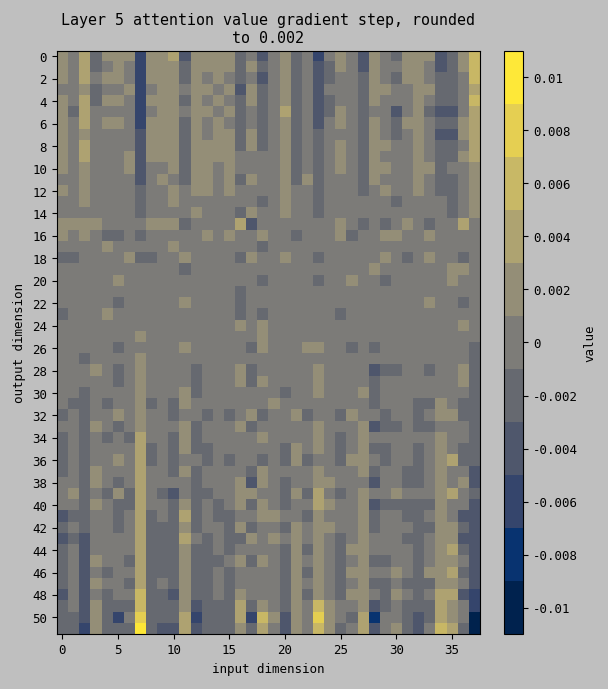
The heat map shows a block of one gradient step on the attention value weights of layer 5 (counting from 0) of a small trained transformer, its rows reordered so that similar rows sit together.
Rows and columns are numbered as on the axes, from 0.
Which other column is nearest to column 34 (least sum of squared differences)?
27
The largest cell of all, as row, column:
51, 7
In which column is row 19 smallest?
11
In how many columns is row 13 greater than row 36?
13
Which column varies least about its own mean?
19
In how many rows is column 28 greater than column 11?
13
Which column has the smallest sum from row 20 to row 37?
37
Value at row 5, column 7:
-0.006
